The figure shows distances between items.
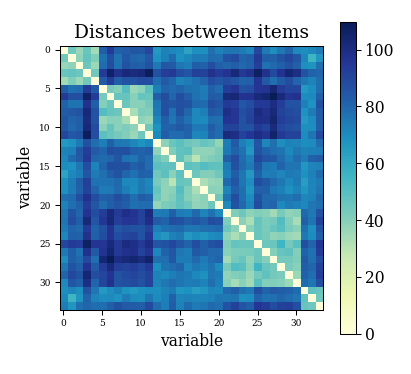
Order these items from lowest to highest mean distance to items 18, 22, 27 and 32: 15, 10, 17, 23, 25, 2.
23, 25, 17, 15, 2, 10
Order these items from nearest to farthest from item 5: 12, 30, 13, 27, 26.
12, 13, 30, 26, 27
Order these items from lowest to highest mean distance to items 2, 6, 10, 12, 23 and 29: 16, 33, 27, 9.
9, 16, 27, 33
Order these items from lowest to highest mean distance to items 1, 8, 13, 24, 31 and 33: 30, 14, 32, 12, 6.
32, 12, 14, 30, 6
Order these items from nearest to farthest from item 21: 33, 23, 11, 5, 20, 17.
23, 20, 17, 33, 5, 11
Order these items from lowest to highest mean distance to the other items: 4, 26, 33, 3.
26, 4, 33, 3
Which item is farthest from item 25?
3
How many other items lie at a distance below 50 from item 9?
6
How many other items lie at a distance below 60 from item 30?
9
